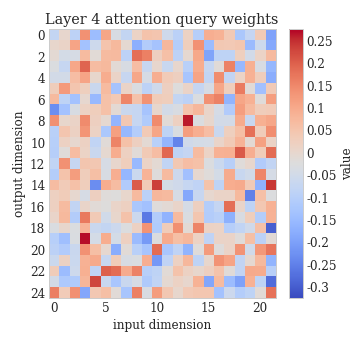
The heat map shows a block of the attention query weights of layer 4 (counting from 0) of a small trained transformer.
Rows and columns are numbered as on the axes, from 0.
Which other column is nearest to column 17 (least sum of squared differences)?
2
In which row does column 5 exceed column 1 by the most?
22
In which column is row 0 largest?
3
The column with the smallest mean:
9
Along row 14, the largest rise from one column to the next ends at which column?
21
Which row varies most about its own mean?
14
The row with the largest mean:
11
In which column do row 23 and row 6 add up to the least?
17
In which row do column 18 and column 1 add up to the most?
5
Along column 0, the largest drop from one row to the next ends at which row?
7
